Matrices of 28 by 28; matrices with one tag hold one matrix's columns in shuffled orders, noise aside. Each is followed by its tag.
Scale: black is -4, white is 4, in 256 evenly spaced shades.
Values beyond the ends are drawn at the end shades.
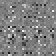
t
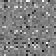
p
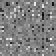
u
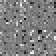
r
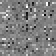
u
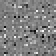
t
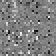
r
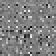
t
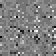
t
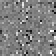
r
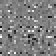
t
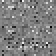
p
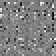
u
